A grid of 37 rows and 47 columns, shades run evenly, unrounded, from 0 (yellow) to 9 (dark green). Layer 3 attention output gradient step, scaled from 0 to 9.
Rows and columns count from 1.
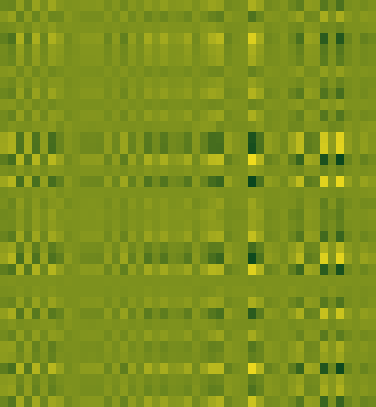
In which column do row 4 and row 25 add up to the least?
32
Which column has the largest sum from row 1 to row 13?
43
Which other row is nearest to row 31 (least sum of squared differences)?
6
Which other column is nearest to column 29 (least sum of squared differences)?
34
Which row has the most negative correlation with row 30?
27
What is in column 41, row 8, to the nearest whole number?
5
